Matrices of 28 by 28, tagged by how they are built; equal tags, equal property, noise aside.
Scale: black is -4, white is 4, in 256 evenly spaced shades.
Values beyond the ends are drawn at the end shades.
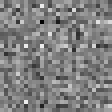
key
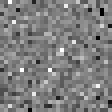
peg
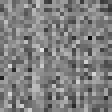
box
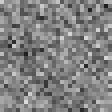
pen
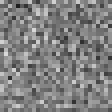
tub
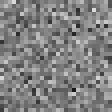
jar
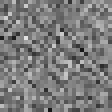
pen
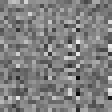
key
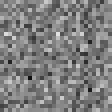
jar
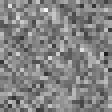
pen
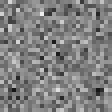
key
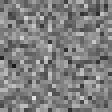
jar
